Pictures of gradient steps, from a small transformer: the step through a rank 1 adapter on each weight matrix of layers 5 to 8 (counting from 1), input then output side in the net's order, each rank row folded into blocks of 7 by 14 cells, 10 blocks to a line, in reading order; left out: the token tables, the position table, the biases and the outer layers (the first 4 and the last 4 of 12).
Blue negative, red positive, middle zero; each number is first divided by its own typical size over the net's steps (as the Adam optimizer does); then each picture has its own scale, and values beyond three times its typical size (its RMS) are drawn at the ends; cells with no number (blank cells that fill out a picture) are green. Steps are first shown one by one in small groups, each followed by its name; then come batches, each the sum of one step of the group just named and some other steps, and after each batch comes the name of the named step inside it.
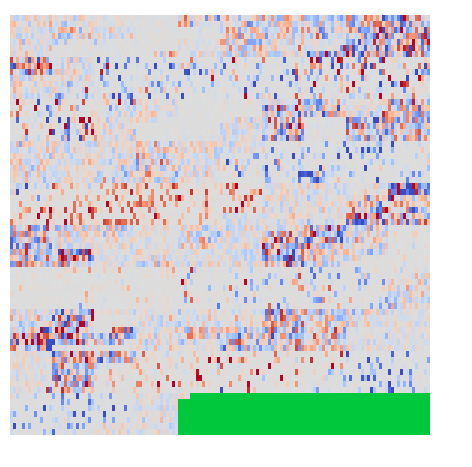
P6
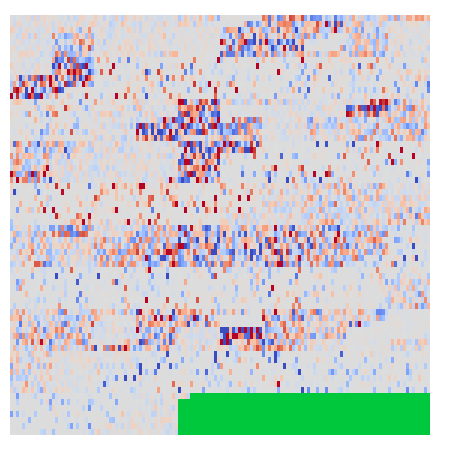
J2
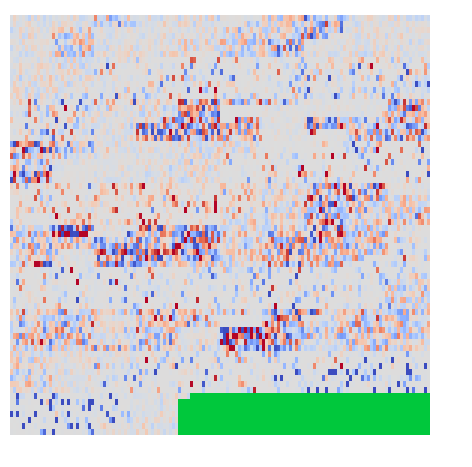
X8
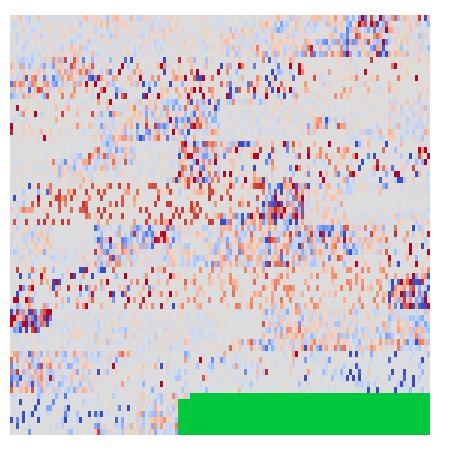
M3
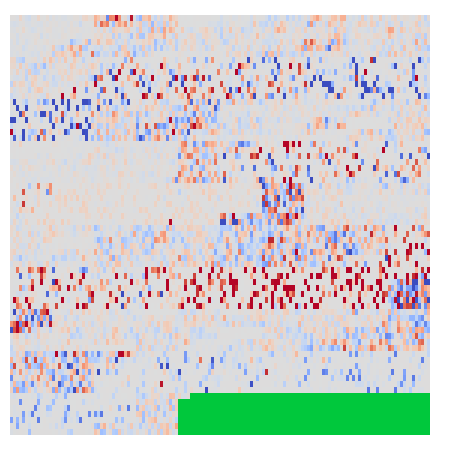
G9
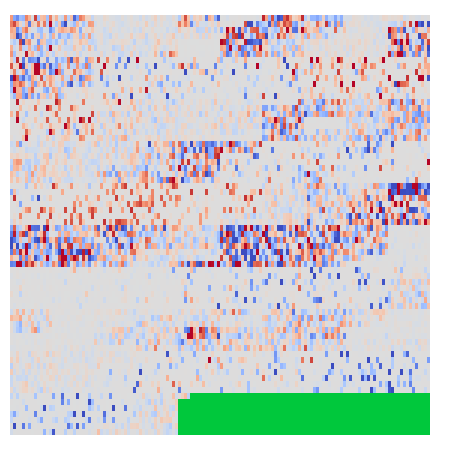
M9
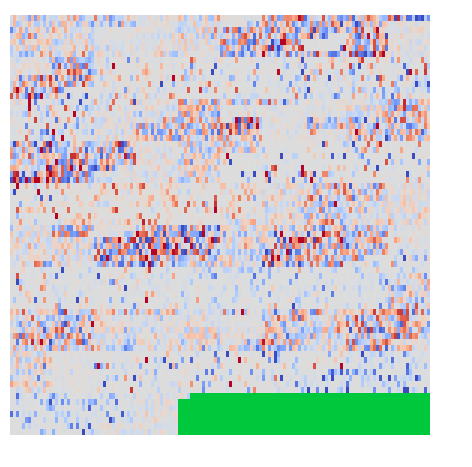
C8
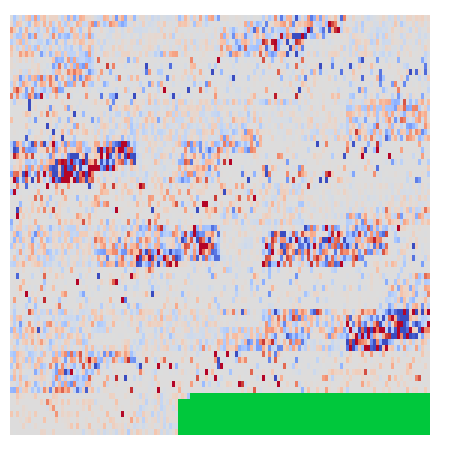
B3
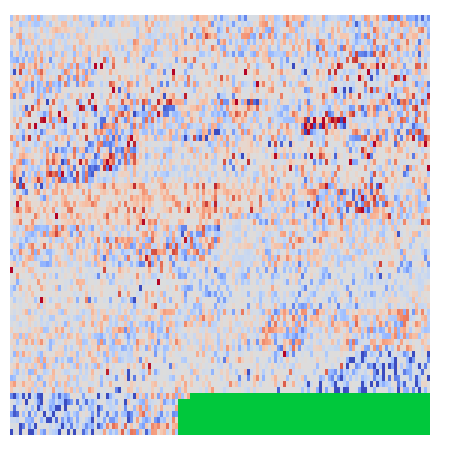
C8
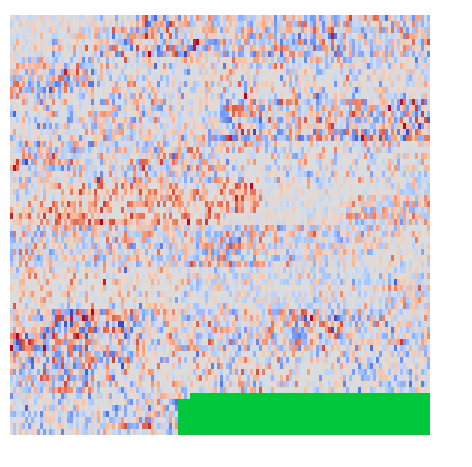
P6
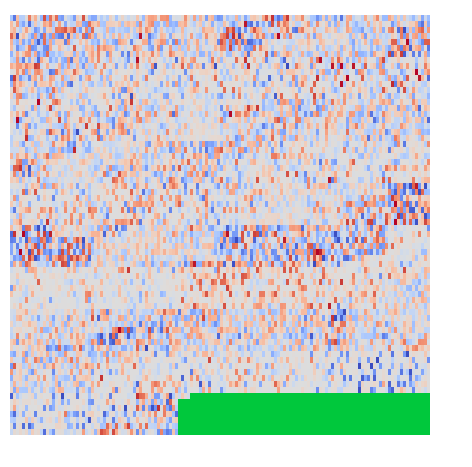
M9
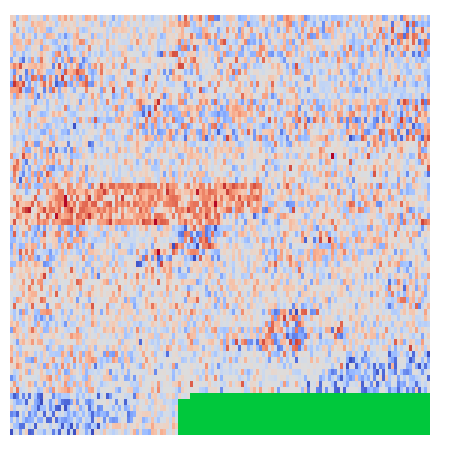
X8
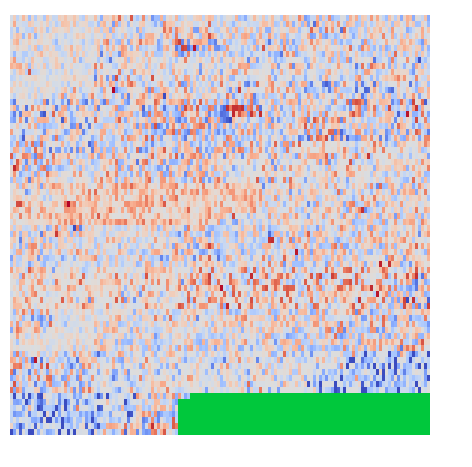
G9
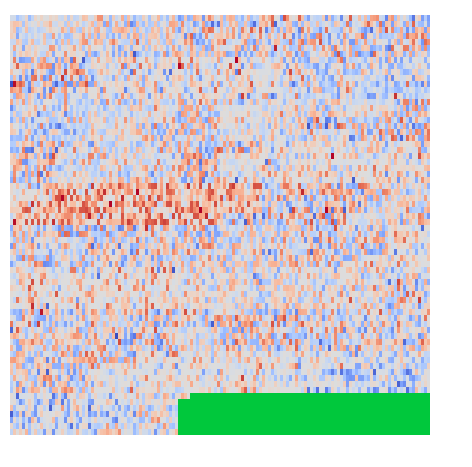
X8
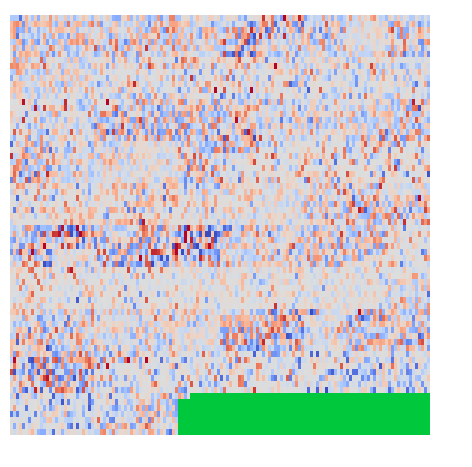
X8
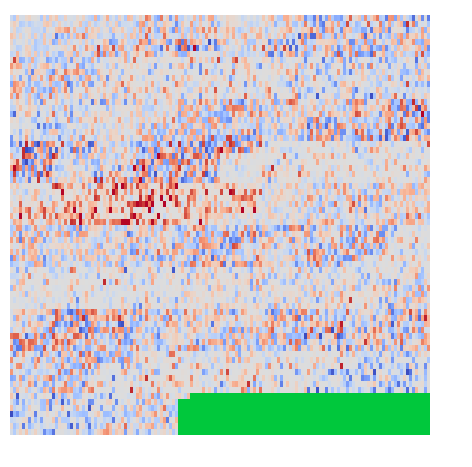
X8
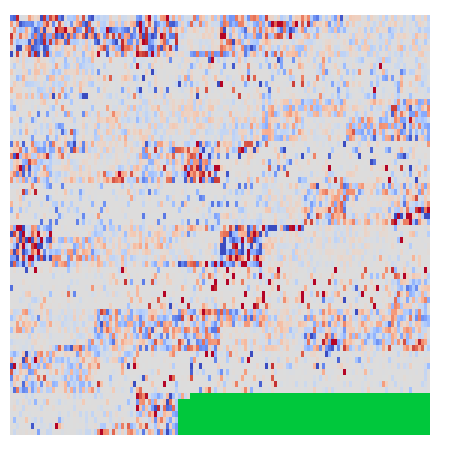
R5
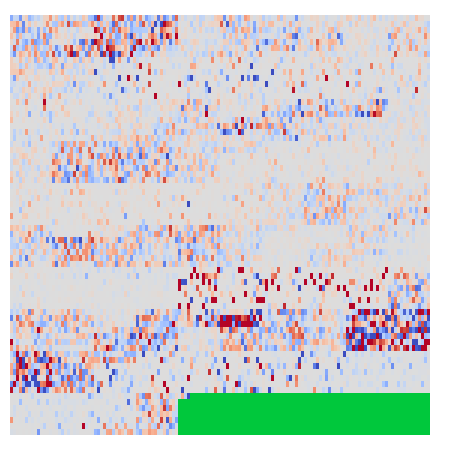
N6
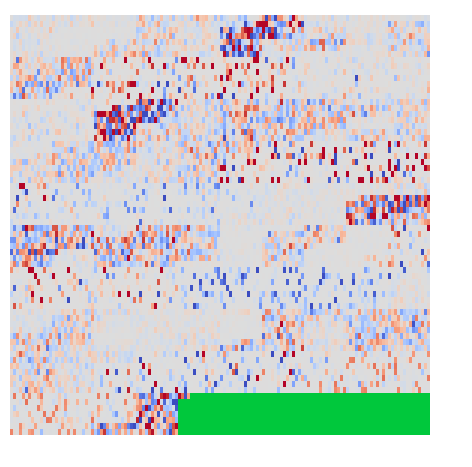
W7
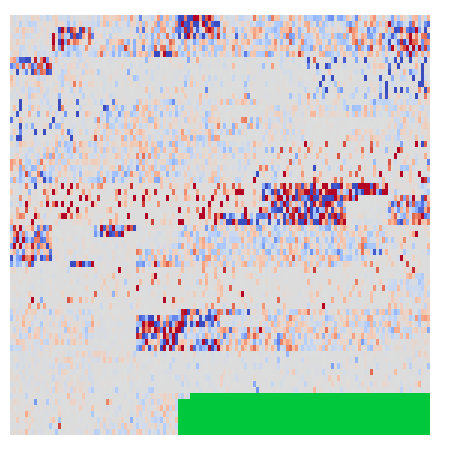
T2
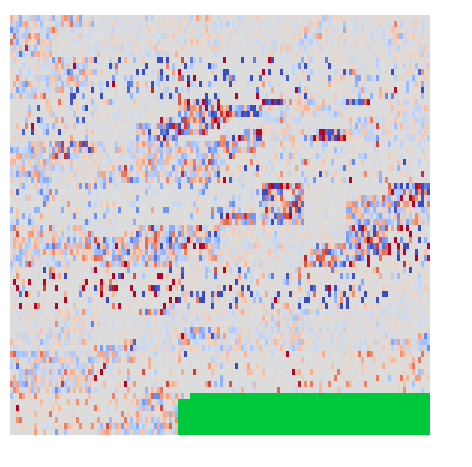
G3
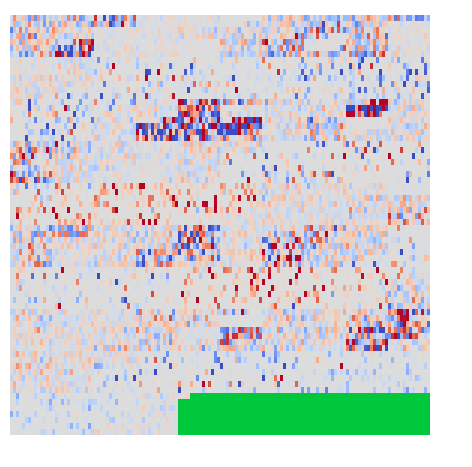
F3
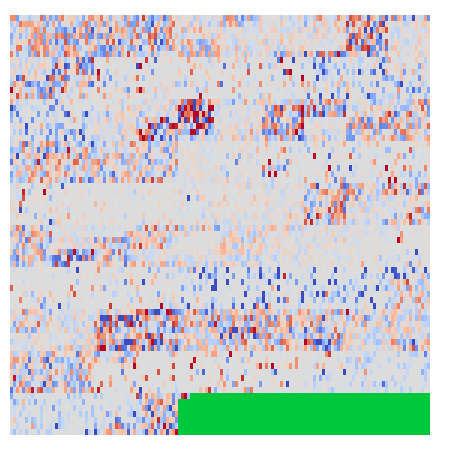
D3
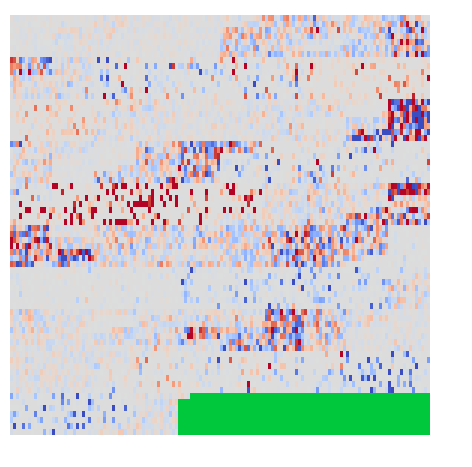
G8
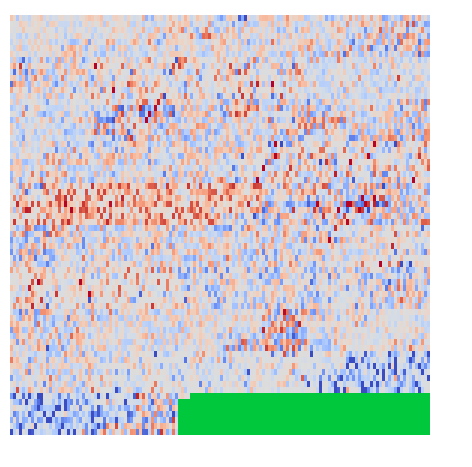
D3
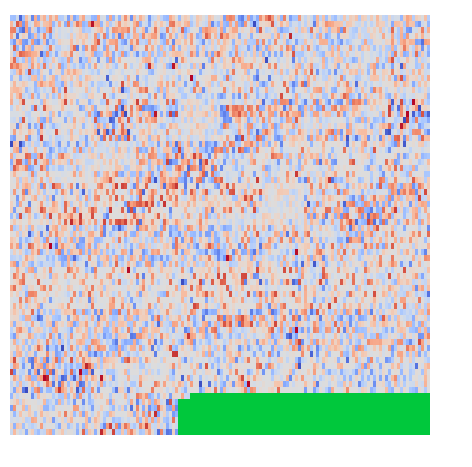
G8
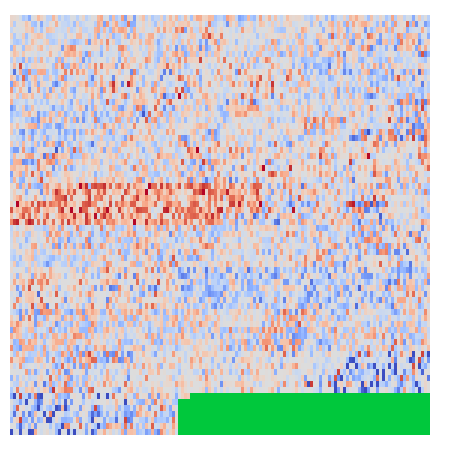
D3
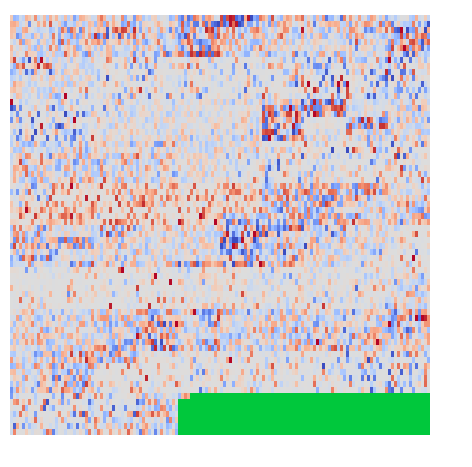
T2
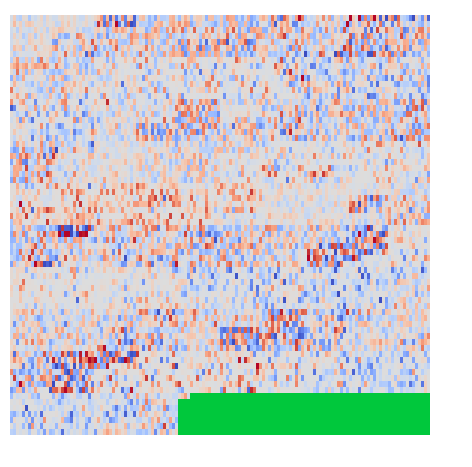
D3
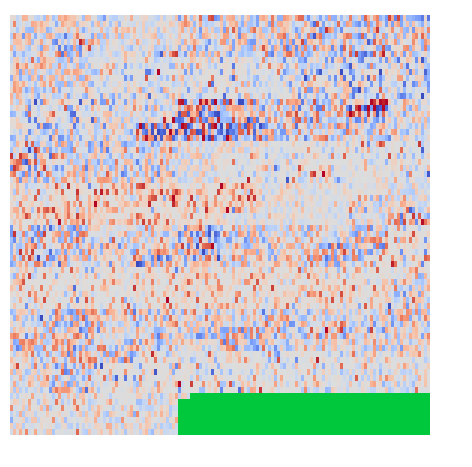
F3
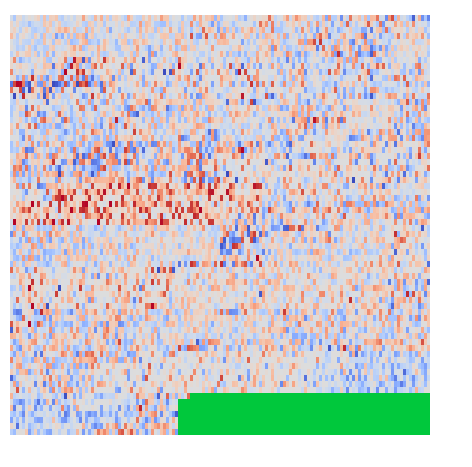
R5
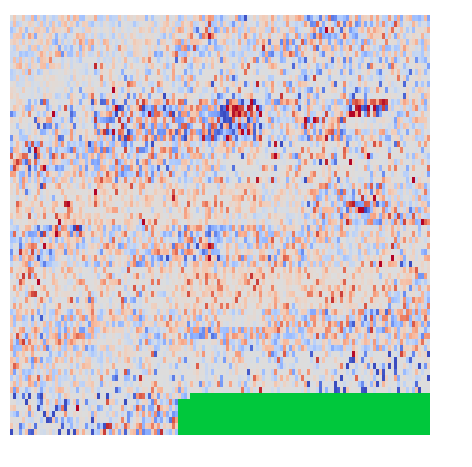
F3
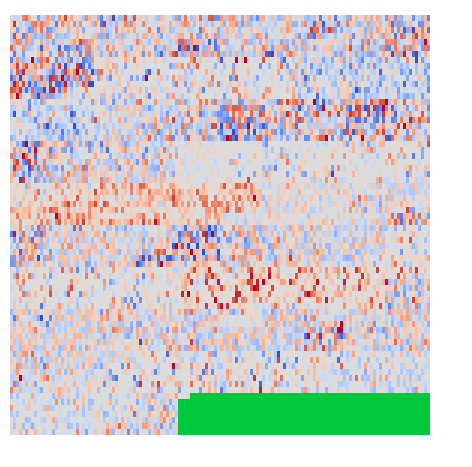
F3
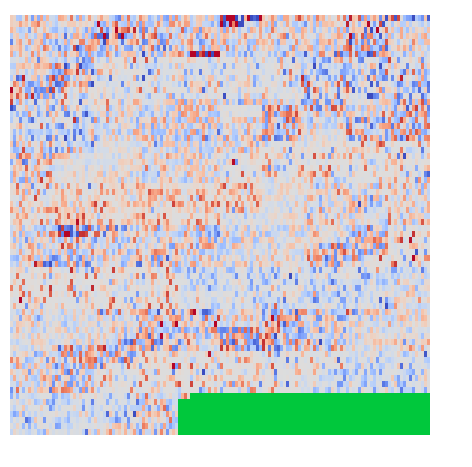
D3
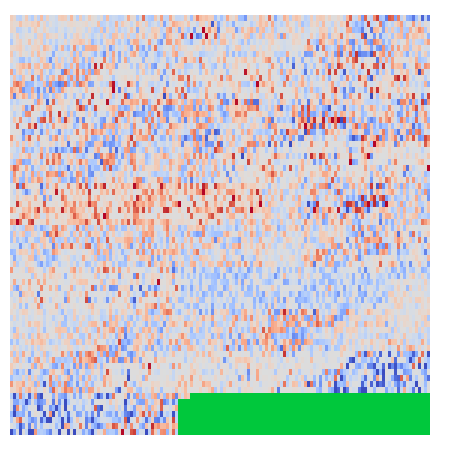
D3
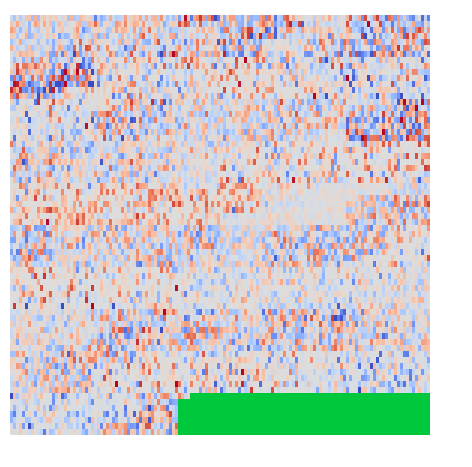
W7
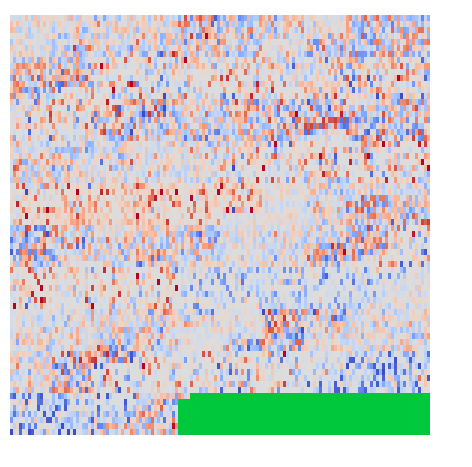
W7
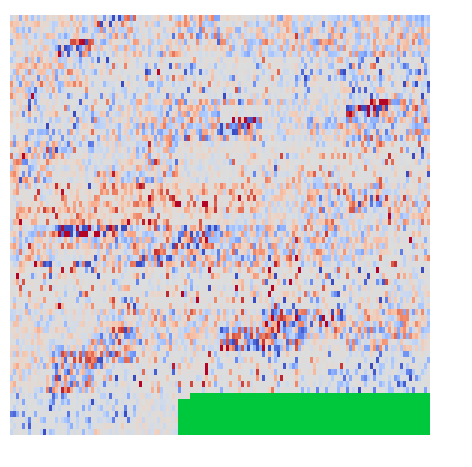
F3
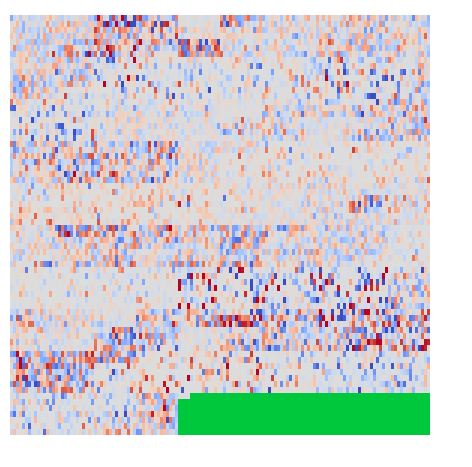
N6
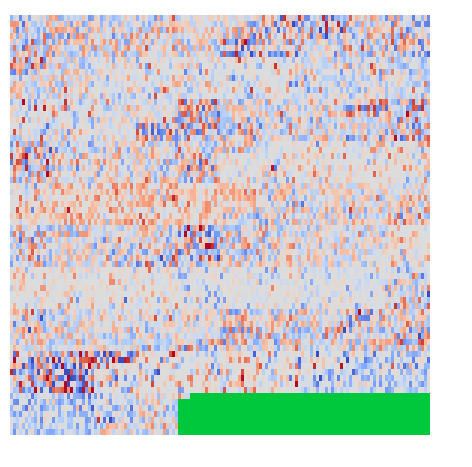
F3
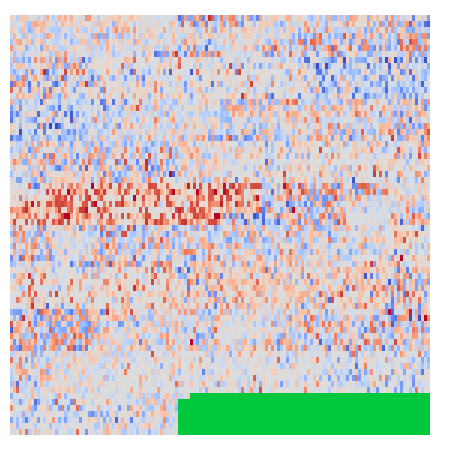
T2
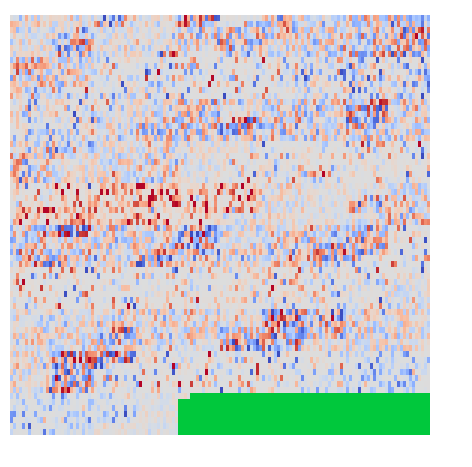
F3
